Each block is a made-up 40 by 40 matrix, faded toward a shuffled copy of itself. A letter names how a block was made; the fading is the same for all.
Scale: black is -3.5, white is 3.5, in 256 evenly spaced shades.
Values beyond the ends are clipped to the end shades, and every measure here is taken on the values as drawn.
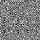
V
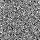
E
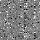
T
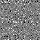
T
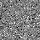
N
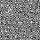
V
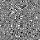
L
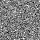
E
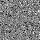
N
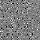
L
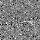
N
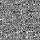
V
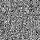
V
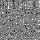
L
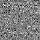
V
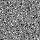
E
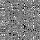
T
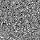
E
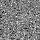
E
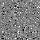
L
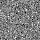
E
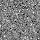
E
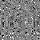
L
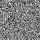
E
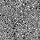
N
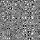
L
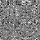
L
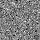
E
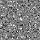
V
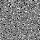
N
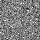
E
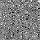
L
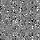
T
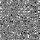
L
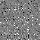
T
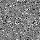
N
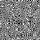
V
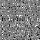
L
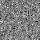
N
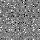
T
